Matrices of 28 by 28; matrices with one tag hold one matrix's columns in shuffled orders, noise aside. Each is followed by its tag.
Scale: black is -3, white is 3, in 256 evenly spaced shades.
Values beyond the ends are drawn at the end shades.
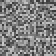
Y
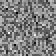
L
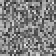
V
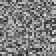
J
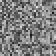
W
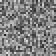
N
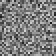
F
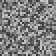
L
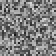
L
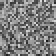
L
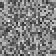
L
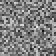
J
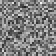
J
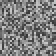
L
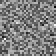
F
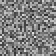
F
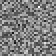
F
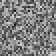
L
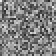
V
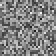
L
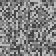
W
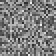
J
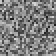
V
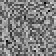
J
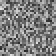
N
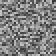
F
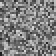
L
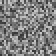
L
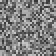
L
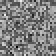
W
